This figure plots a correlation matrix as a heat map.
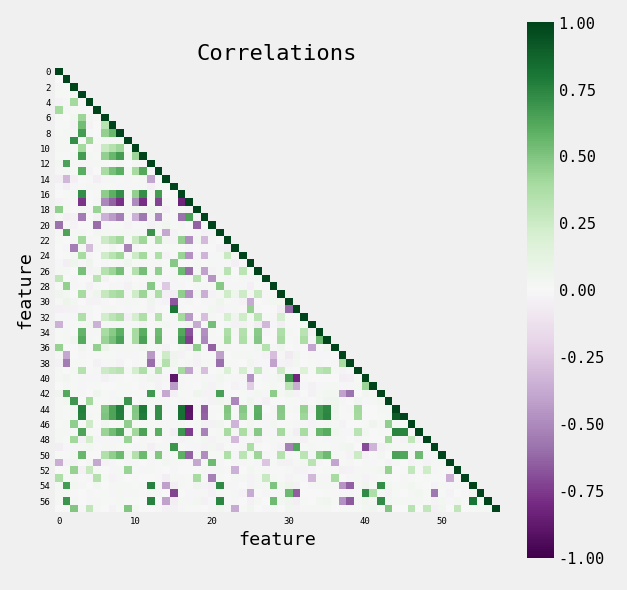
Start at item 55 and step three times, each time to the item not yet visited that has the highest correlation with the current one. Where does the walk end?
41
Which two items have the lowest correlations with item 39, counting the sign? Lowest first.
17, 19
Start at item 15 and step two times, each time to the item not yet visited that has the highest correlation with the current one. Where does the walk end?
49
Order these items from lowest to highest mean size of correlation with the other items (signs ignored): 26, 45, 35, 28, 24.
28, 24, 26, 35, 45
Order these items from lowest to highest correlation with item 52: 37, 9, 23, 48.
23, 37, 48, 9
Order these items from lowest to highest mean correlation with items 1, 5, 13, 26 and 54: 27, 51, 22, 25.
51, 25, 27, 22
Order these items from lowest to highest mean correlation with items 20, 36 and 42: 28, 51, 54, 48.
48, 51, 28, 54
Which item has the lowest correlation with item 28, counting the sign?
38
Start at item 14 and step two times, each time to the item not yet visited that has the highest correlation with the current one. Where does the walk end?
37
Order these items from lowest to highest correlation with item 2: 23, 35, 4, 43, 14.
23, 14, 35, 4, 43
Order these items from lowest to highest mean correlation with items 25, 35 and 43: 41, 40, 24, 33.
40, 41, 33, 24
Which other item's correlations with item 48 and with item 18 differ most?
20
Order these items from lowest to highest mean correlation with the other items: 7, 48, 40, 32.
40, 48, 32, 7
